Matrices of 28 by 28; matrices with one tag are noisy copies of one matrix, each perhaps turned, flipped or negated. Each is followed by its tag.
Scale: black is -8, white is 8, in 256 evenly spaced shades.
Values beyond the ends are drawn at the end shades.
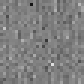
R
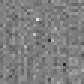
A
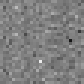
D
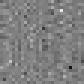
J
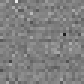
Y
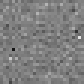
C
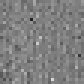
R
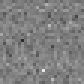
D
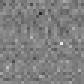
D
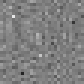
J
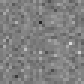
D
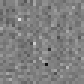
A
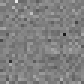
Y
